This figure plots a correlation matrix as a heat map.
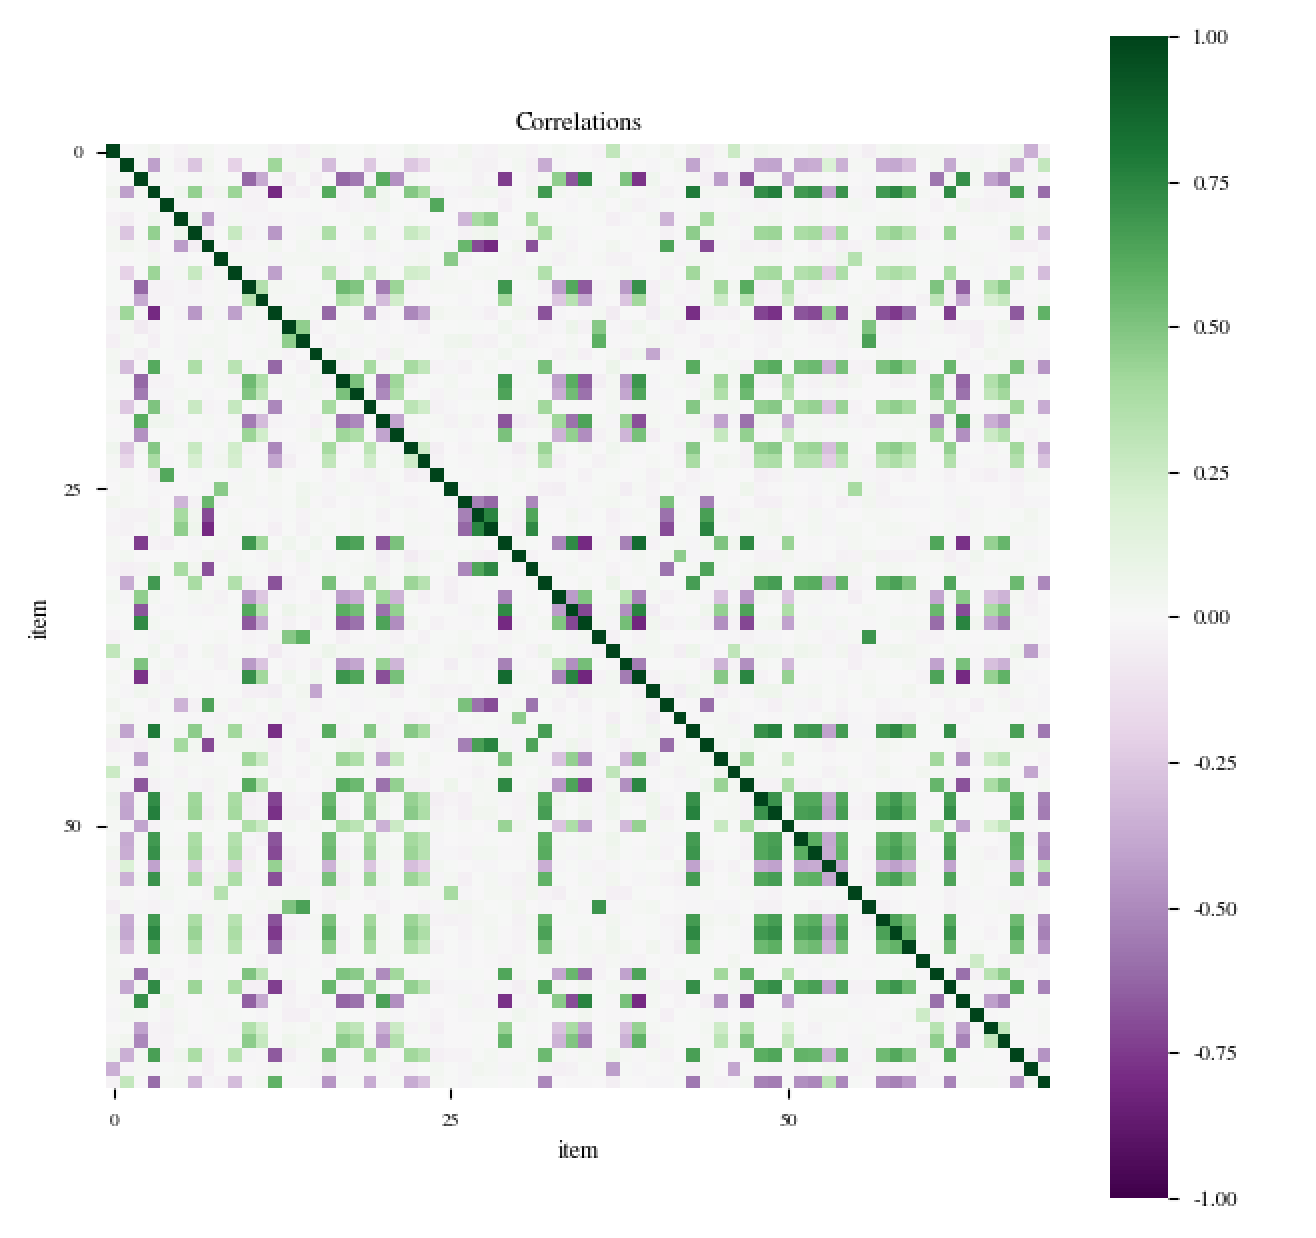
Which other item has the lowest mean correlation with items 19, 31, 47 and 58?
12
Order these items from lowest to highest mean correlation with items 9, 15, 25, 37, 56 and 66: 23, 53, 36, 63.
63, 53, 23, 36
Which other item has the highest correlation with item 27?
28
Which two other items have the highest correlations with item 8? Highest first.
25, 55
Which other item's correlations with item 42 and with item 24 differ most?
4
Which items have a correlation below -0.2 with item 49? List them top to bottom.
1, 12, 53, 69
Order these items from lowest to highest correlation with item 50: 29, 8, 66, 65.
8, 65, 66, 29
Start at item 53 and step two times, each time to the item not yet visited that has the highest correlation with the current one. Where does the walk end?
69
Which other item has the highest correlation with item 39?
29
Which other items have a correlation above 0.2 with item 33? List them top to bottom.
2, 20, 35, 38, 63
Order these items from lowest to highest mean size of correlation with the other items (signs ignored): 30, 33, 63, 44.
30, 44, 33, 63
